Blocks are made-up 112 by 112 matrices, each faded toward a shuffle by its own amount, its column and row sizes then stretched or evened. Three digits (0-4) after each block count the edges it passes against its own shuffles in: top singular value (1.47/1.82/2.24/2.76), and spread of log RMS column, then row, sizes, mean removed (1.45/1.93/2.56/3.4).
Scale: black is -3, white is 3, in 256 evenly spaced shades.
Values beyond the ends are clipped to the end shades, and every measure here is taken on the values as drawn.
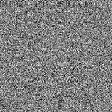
3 0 1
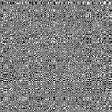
4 3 4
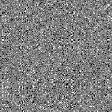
3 2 1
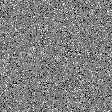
0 1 0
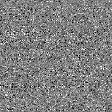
1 0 3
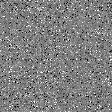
0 1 2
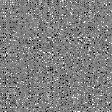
3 2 2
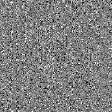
1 3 1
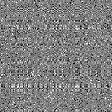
4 1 2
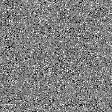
1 1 2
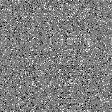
2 1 1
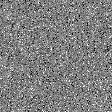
0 2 0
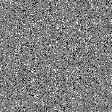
1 2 0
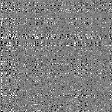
3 3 4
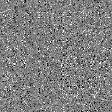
1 2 1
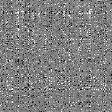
3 3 3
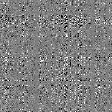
2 4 3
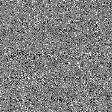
1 1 2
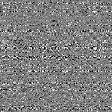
3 0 4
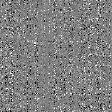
1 4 2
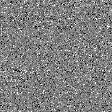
0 1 2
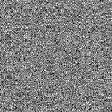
3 0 0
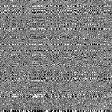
4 2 4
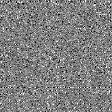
2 1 2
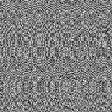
4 0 1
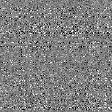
2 2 4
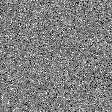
0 0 0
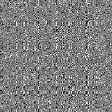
4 3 1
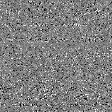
0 0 3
